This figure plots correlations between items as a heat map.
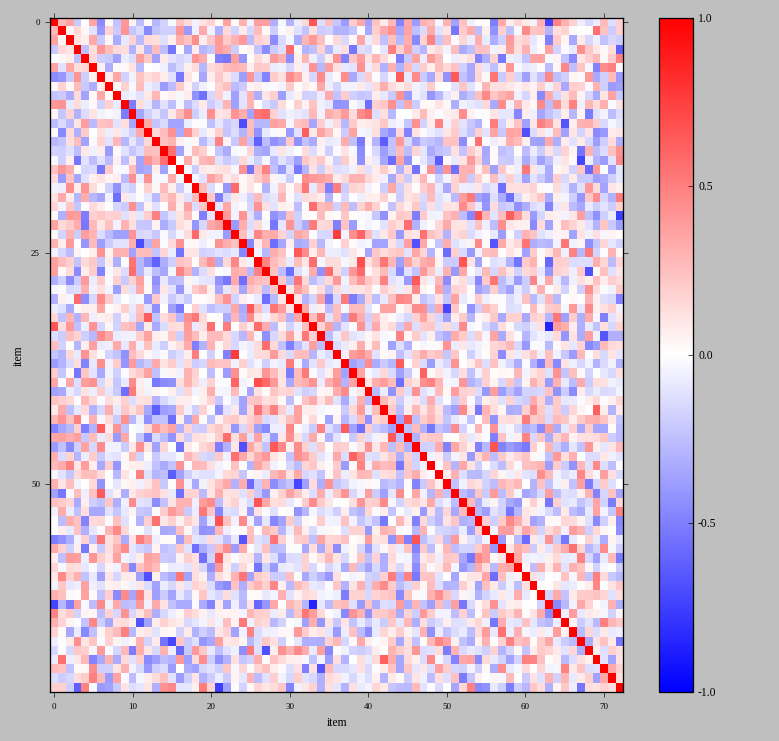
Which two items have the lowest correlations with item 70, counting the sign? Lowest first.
34, 32
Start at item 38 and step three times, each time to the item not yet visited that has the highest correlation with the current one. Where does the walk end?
36
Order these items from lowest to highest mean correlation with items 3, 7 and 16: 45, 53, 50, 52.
53, 52, 50, 45
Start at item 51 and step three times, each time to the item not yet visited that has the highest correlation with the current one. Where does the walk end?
37
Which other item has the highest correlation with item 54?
21
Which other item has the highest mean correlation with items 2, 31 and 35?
39
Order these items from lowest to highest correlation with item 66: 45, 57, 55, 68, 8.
45, 68, 8, 55, 57
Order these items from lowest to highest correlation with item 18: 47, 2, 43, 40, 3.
40, 3, 47, 43, 2
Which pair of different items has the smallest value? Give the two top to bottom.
33, 63
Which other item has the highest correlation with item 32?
12
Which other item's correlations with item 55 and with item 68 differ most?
27
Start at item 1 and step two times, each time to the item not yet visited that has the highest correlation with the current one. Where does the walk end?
42
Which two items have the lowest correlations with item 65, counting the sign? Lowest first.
11, 56
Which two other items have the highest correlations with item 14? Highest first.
15, 72
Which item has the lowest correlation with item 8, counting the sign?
19
